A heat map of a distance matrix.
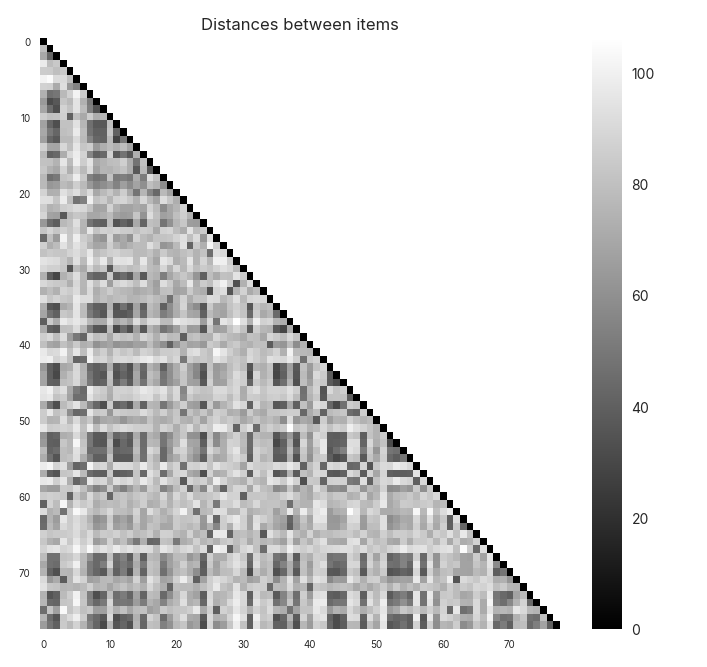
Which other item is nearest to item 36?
38
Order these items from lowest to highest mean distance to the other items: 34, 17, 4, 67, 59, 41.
59, 17, 4, 34, 41, 67
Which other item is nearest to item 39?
58
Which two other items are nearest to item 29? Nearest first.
32, 51
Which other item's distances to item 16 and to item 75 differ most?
37
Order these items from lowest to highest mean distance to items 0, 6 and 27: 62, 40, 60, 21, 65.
40, 21, 60, 65, 62
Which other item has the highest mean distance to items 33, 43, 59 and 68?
5
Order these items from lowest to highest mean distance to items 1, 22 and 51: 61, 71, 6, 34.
71, 34, 6, 61
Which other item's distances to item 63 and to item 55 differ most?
61
